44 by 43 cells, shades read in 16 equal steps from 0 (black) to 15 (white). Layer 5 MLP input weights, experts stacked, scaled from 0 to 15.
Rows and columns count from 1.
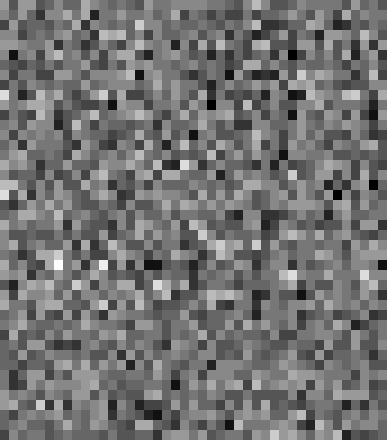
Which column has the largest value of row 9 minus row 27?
18
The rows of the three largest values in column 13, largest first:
25, 4, 32
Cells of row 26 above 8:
12
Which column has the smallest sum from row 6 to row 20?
42
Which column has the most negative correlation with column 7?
17
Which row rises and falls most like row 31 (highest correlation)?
27
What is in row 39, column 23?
7
